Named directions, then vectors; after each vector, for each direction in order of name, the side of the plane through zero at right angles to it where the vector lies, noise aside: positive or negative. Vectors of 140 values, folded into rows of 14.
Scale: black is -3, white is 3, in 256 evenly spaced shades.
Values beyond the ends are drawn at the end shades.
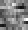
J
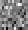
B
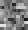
positive, negative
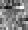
negative, negative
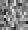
negative, positive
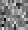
negative, positive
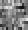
positive, positive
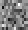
positive, negative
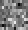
negative, positive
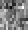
negative, negative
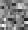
positive, negative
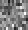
negative, negative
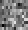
negative, positive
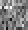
positive, positive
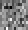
negative, negative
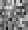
positive, positive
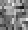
positive, positive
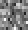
positive, negative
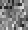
negative, negative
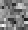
positive, negative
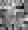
positive, positive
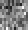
negative, negative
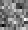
negative, positive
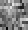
positive, positive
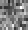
negative, negative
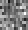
negative, negative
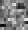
negative, positive
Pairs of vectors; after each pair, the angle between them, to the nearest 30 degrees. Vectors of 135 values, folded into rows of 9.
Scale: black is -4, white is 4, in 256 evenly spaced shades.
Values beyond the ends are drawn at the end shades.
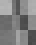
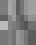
60 degrees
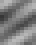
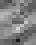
150 degrees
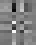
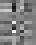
30 degrees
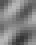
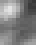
60 degrees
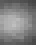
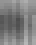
150 degrees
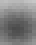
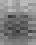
30 degrees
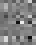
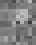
60 degrees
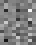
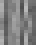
90 degrees
